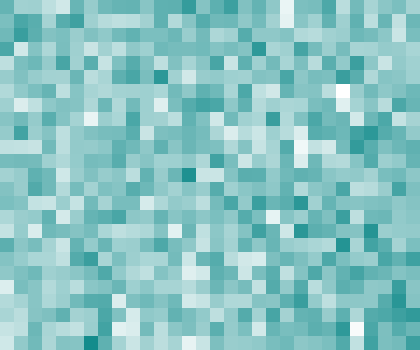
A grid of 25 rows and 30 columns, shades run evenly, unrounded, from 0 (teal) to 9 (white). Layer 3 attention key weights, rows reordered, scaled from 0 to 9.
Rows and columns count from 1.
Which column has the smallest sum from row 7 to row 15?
14
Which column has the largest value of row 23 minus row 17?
19
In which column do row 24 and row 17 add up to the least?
27
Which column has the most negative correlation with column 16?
28
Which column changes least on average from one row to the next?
30
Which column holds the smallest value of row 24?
25
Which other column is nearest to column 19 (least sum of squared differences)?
17
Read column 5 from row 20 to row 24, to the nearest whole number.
5 5 5 3 6
